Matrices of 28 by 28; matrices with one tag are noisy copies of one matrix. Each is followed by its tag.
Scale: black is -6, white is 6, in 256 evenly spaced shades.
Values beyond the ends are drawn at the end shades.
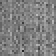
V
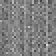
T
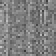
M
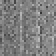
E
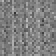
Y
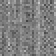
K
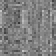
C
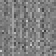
Y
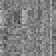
C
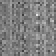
V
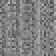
K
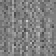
Y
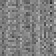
K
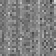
K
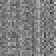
K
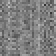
K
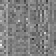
M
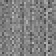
T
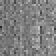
E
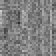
C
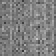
V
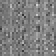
V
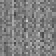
Y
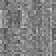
C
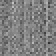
T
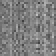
V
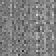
V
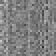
M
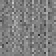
T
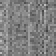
M
